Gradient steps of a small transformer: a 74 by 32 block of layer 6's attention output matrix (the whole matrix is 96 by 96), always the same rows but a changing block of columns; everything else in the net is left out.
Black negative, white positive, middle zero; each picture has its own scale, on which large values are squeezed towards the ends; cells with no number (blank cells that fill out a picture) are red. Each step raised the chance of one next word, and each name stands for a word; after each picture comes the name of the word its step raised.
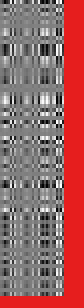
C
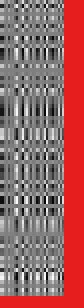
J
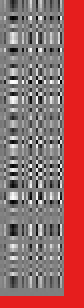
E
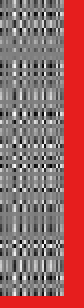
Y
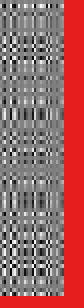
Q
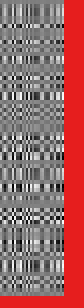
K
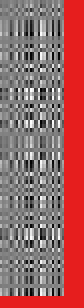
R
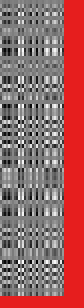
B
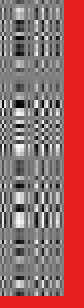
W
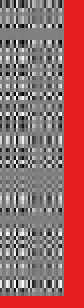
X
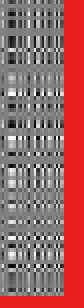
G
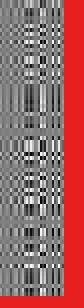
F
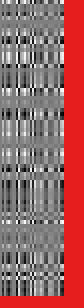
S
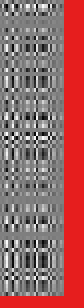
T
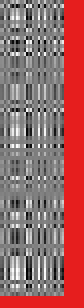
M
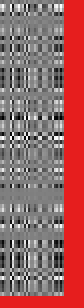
T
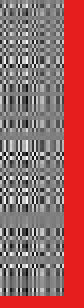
F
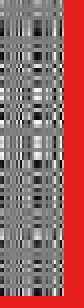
R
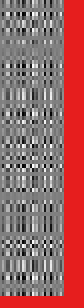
Y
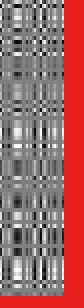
M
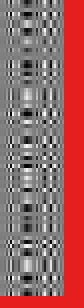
Y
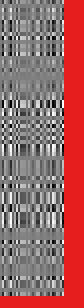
W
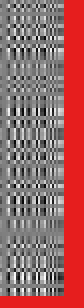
J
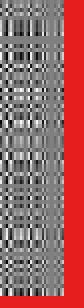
R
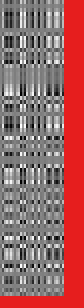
G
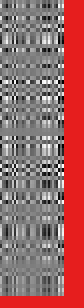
E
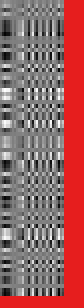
R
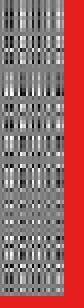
G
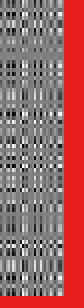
Y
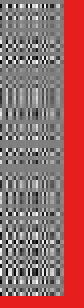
Q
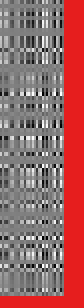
G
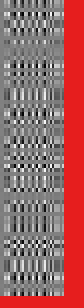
Y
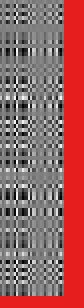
B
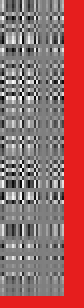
E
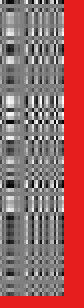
C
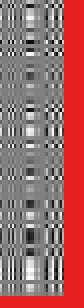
M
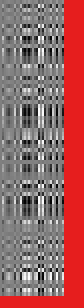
J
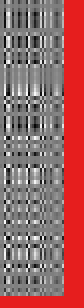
G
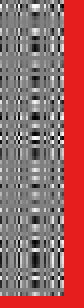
T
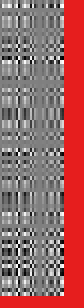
Q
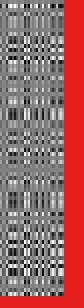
Q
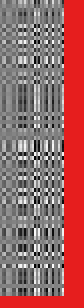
F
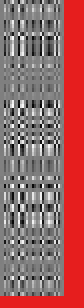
W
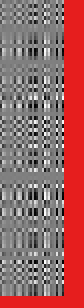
B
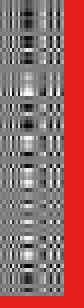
G
